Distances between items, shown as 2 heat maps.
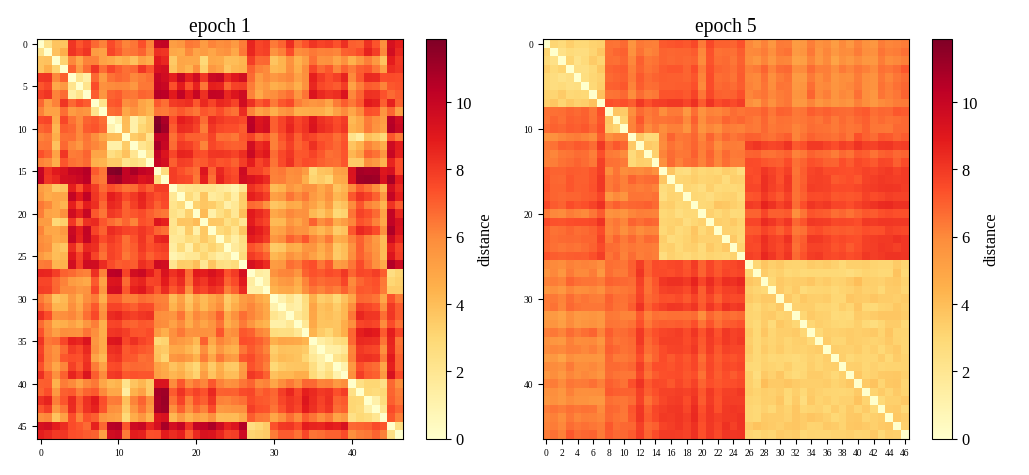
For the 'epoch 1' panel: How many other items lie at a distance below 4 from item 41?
6
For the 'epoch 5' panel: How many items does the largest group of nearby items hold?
21
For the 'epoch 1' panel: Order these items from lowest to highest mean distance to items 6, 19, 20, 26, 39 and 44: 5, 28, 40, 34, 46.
40, 34, 5, 28, 46
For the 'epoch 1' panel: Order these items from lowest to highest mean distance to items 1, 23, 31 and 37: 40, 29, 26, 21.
21, 26, 40, 29
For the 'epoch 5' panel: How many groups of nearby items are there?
5
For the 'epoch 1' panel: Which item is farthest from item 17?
45
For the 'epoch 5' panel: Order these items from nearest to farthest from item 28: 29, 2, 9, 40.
29, 40, 2, 9
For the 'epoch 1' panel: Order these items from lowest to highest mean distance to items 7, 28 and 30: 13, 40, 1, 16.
40, 1, 13, 16
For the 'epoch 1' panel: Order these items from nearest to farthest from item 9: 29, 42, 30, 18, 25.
42, 30, 25, 18, 29
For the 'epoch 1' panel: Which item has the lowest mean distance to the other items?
30
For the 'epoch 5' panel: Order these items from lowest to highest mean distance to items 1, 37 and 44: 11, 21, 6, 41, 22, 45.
41, 45, 6, 11, 22, 21
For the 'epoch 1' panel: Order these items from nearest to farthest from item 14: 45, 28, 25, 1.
1, 25, 28, 45
